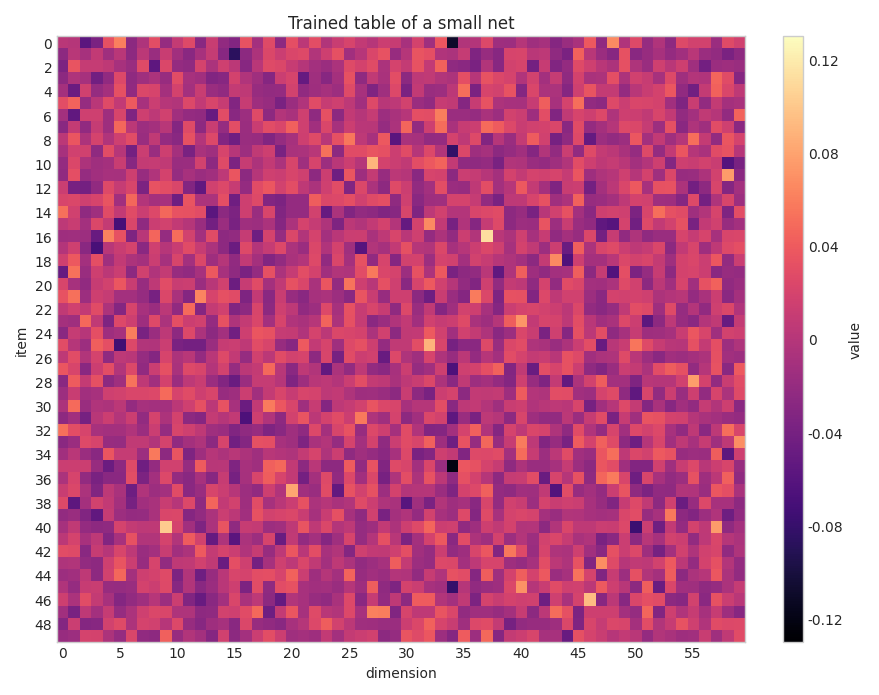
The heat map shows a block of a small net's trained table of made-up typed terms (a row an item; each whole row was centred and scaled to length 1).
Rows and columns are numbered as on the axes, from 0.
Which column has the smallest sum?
34
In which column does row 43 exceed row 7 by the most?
47
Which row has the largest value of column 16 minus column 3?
17
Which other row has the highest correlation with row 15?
41
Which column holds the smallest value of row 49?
44
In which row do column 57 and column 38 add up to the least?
19
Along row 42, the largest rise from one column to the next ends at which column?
39
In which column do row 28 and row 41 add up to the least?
15
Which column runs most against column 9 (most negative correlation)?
50
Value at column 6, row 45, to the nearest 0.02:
-0.02
